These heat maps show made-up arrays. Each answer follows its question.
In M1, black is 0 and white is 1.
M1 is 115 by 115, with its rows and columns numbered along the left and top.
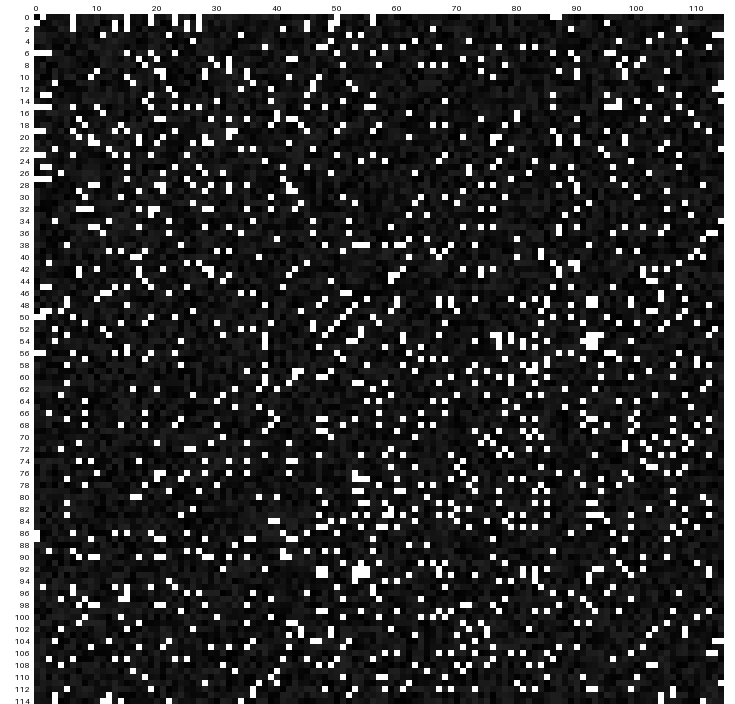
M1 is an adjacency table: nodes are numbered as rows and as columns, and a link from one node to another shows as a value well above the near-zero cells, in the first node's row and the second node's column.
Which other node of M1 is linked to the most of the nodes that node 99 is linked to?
node 81
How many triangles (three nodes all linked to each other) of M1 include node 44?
5
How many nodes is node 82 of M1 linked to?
7
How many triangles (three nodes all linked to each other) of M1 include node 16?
3
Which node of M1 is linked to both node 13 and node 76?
node 107
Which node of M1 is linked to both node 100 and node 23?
node 68
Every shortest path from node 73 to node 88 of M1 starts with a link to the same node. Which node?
node 93
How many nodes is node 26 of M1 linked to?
9
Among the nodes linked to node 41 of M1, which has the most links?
node 90
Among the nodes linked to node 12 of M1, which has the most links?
node 53
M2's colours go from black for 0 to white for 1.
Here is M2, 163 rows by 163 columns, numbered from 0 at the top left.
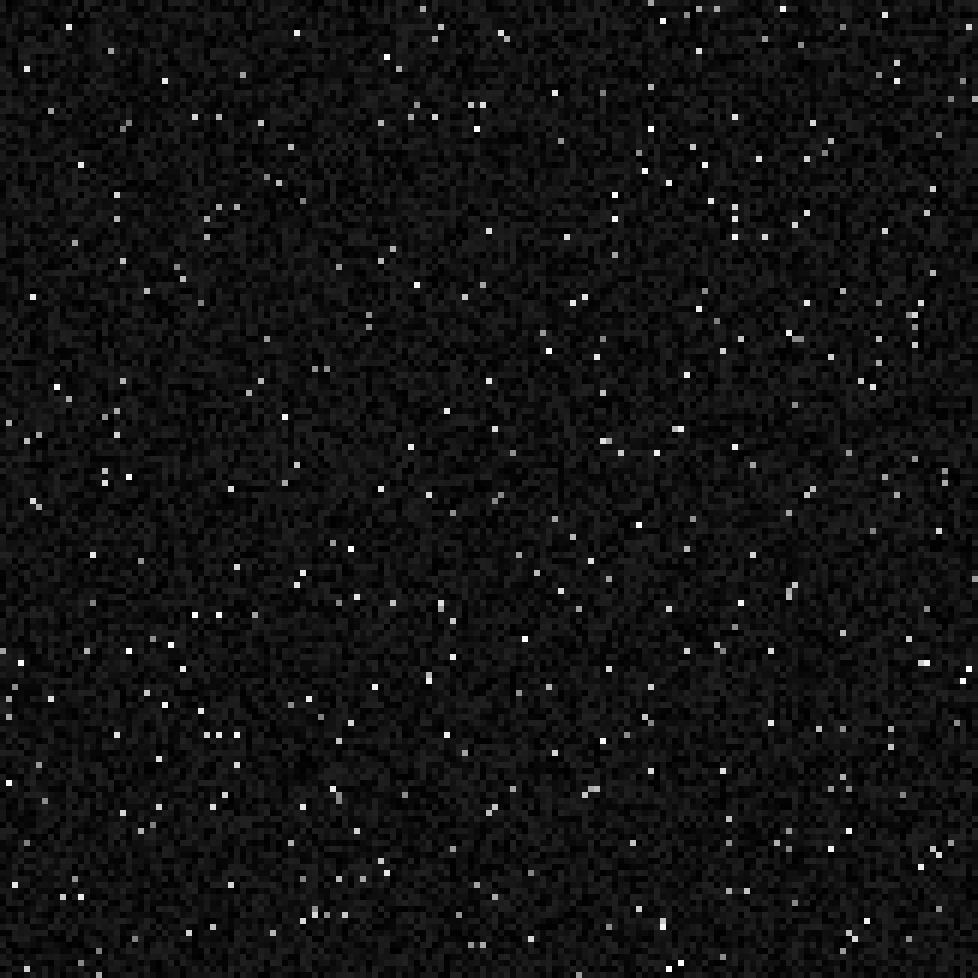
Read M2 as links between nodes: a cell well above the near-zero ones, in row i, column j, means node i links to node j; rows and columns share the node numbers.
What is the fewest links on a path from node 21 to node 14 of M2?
2
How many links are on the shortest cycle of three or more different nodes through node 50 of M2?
6
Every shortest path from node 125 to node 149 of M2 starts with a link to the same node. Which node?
node 77
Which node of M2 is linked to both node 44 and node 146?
node 56
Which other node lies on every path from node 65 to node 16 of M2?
node 100
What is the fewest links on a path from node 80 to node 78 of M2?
2
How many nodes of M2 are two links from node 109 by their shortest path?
3
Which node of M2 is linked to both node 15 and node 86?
node 92
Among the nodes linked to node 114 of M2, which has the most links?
node 108
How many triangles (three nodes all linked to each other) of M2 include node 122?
3
